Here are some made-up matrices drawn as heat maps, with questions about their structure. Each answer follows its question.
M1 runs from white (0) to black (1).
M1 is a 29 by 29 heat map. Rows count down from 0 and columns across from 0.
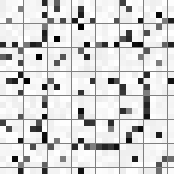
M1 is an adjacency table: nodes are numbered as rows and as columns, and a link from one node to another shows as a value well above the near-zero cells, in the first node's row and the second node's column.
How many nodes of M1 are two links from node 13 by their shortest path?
7
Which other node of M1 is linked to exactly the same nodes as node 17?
node 16
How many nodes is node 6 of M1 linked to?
4
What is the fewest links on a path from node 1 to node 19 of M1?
2
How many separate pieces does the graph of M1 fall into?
3
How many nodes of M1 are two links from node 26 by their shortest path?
5
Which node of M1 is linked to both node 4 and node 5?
node 7
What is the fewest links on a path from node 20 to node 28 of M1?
3
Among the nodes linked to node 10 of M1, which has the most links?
node 3
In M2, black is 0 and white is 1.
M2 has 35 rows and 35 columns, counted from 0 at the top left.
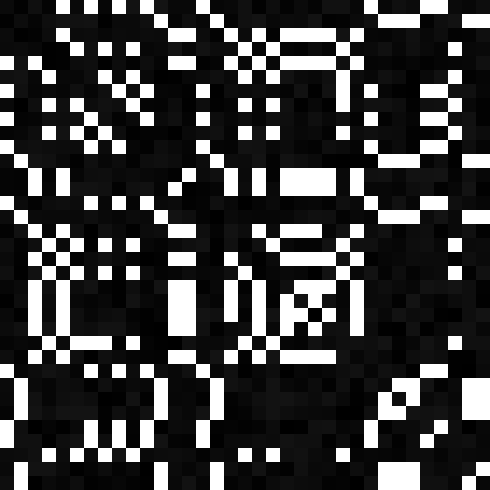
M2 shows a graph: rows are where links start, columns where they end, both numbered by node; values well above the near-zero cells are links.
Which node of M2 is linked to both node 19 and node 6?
node 24
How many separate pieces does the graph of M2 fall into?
2
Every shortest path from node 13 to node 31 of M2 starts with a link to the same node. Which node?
node 4
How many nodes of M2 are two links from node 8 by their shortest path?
2
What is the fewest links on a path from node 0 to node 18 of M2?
2
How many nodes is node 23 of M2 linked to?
8
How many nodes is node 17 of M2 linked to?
7
